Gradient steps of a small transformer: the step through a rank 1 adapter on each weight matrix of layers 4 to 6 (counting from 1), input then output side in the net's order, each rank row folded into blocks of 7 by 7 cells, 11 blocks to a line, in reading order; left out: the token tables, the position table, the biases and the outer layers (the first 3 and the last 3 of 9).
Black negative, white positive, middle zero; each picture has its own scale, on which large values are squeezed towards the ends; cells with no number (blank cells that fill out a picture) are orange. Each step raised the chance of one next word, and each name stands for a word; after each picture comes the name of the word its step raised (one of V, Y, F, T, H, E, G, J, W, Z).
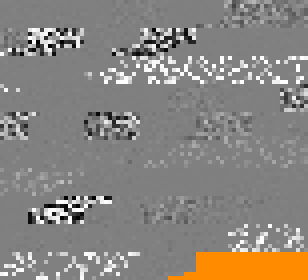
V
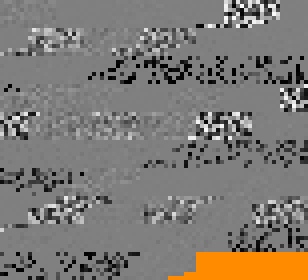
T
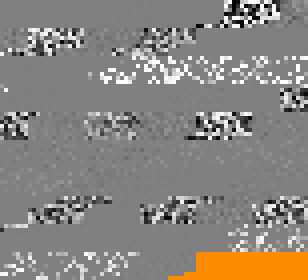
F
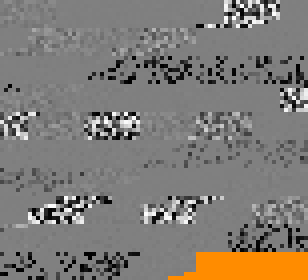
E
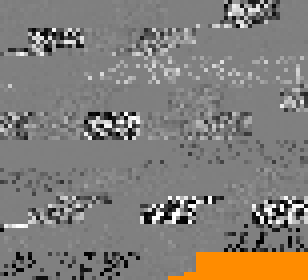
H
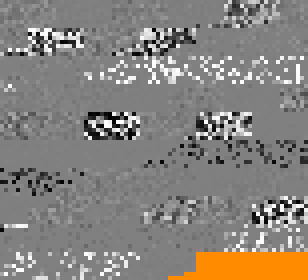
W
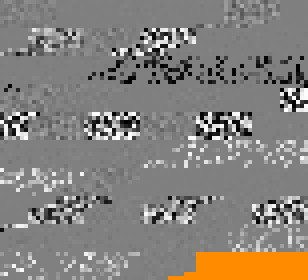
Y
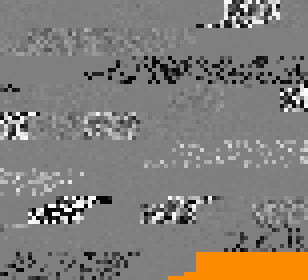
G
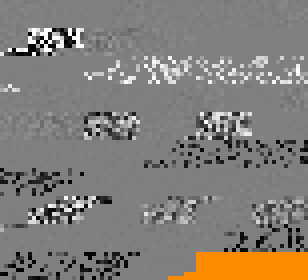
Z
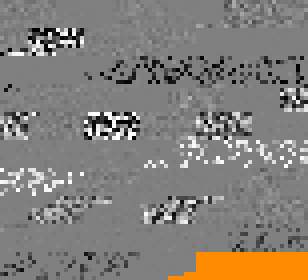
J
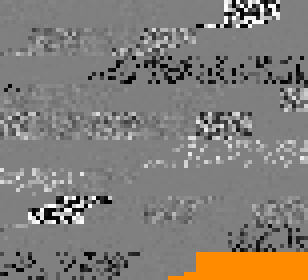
G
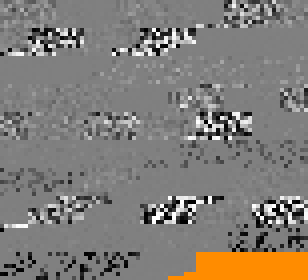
H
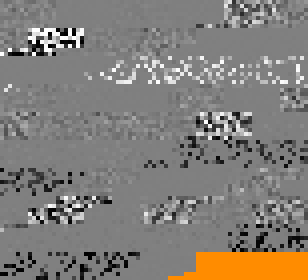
Z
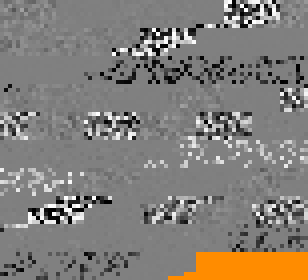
G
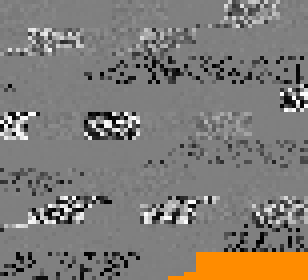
E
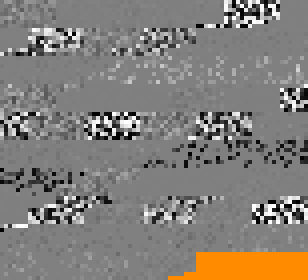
W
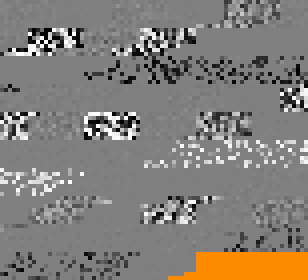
J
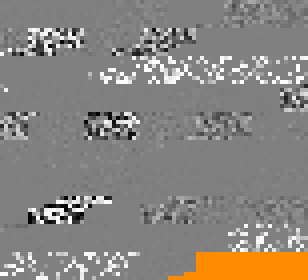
V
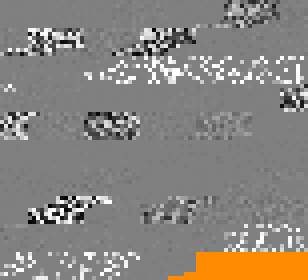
V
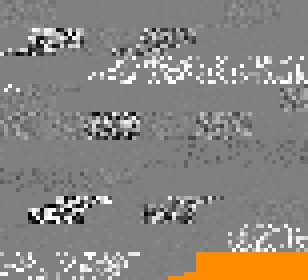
V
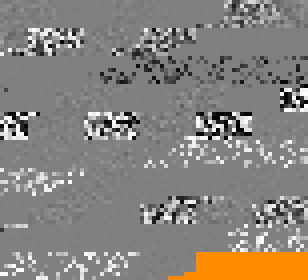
Y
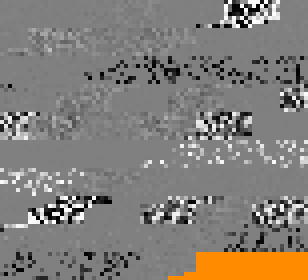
G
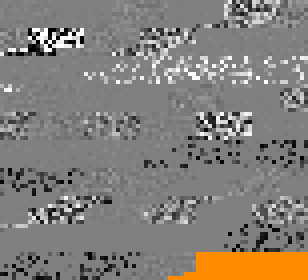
Z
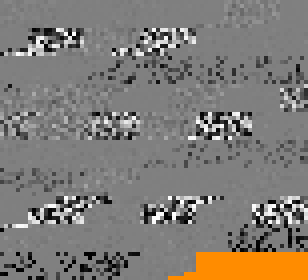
H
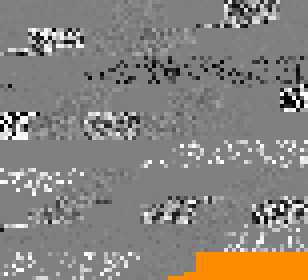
Y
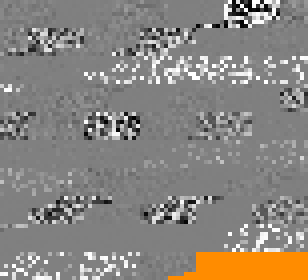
F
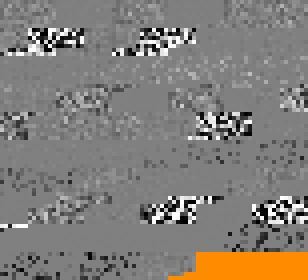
H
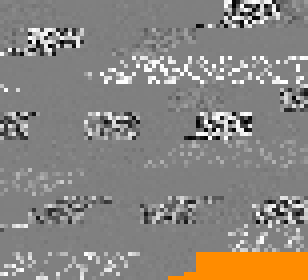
F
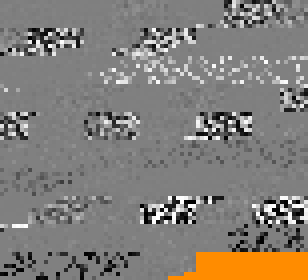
H
